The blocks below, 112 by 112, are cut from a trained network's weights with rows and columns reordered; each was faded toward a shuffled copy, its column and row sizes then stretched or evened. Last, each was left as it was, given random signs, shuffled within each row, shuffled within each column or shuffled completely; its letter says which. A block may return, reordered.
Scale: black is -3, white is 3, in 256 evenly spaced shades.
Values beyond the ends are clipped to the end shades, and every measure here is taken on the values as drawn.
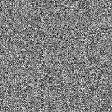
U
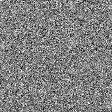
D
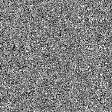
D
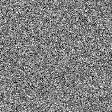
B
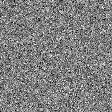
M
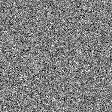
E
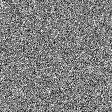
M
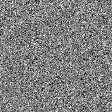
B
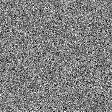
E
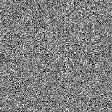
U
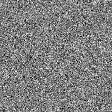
E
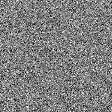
D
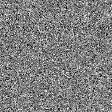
D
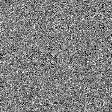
D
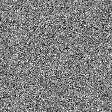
E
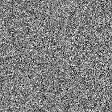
B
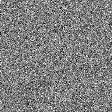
B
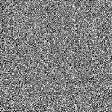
U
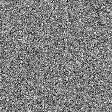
B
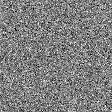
E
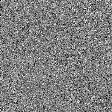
B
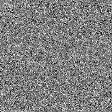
D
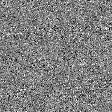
E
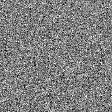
B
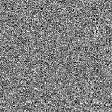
U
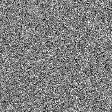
B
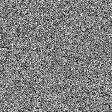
B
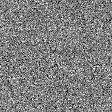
E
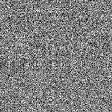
U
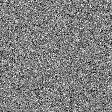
M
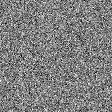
M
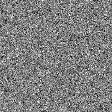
B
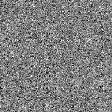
U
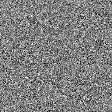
D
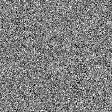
B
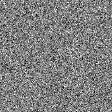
B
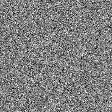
B
